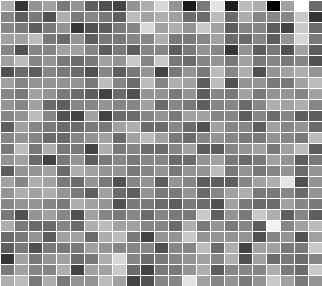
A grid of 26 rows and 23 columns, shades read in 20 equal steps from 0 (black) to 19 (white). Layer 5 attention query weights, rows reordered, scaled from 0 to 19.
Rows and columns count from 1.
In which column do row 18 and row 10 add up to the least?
15
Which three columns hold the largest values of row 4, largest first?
22, 3, 12
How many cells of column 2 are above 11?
9
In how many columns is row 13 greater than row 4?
8
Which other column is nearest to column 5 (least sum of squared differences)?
13
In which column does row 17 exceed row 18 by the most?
21
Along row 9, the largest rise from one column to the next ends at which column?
11
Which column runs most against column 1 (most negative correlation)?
17
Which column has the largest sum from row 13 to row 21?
20
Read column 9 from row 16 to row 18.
11 6 8
